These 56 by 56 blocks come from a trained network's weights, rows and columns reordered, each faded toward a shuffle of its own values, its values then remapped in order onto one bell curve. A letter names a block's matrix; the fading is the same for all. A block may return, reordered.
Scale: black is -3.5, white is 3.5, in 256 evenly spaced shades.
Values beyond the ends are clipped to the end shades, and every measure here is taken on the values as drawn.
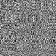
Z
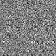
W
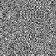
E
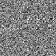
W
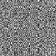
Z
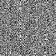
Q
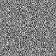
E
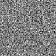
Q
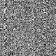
Q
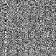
Q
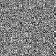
Q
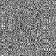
Z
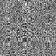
E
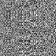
Z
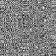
E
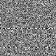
Q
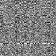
Q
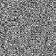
Z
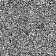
W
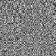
E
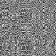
E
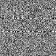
Q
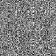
Q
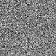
W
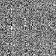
Q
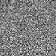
Q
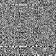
Q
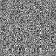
Q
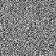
E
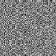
Z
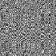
Z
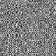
E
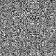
Q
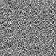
E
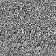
W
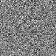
W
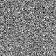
Z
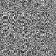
E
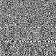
Q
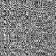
Z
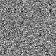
W
